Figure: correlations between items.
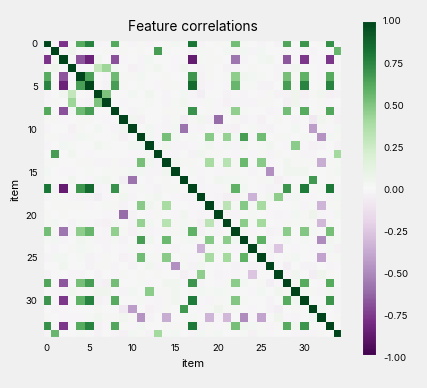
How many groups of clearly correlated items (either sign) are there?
9
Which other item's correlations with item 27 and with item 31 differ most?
16
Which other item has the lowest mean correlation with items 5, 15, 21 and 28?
2
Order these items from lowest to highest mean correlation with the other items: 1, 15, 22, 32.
32, 15, 1, 22
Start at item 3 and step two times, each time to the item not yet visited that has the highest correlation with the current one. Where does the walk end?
6
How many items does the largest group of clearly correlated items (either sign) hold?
10
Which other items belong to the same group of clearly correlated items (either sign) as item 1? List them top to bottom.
13, 34
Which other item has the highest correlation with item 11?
23
